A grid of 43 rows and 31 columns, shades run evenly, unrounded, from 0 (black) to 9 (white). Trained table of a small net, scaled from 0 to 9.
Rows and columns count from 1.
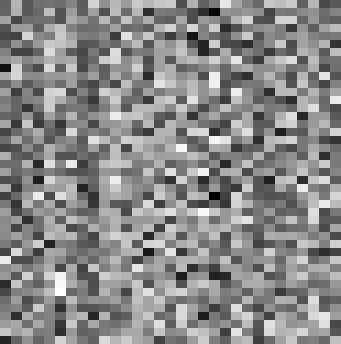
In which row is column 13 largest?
34
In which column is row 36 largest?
6
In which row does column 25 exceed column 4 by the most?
32
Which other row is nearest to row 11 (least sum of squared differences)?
4
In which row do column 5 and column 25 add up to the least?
31
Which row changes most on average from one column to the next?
23
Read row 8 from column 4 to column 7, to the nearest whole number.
5 6 6 6
